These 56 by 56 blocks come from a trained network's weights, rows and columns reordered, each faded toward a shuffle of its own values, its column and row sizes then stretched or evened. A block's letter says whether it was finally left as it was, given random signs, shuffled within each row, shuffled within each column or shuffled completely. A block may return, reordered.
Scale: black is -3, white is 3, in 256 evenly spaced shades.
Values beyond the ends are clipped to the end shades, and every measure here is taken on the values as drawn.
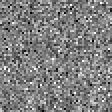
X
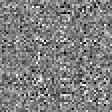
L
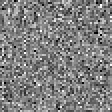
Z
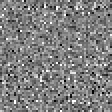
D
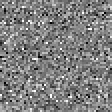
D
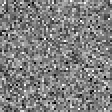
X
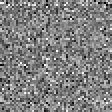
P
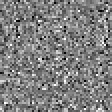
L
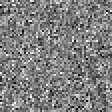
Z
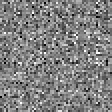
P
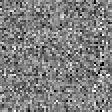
P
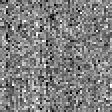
Z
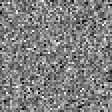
X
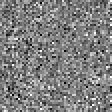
Z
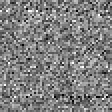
D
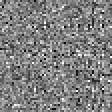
P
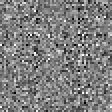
P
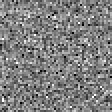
X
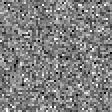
X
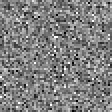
Z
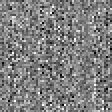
Z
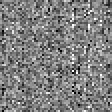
Z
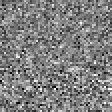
D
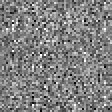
P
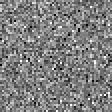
X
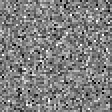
X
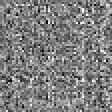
L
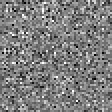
P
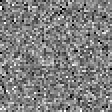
X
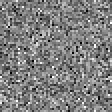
X
